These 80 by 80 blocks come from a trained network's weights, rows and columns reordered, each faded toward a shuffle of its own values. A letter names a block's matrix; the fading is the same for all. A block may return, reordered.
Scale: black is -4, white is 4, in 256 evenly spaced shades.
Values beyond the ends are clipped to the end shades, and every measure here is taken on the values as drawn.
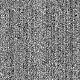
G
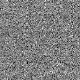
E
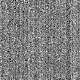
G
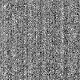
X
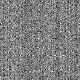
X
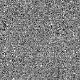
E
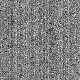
X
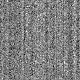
G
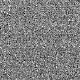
E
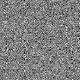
E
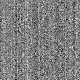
X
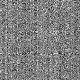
X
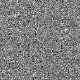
E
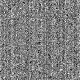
X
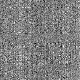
X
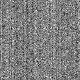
X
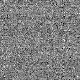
E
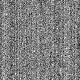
G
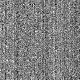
X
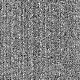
X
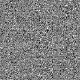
E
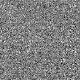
E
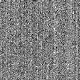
X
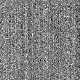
X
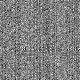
G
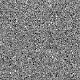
E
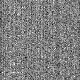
X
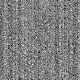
G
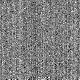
G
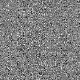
E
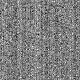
X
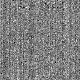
X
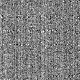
G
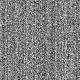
X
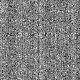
X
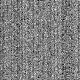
G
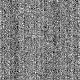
G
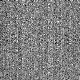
X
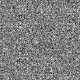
E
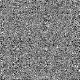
E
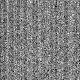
G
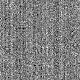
X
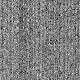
G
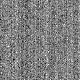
G
